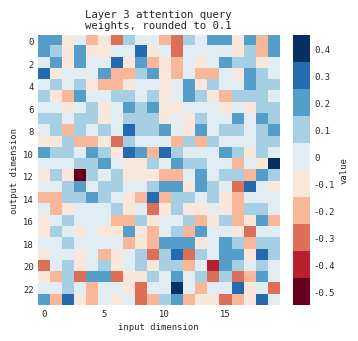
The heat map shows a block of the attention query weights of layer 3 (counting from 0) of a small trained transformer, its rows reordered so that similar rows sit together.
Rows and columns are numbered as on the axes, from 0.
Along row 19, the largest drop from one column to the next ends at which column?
12
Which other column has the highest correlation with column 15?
1
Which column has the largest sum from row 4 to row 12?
19
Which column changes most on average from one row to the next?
16
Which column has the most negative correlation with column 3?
18
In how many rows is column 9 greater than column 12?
8
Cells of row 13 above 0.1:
5
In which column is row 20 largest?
15
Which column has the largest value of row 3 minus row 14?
0
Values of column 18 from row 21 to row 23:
0.2 0 0.3
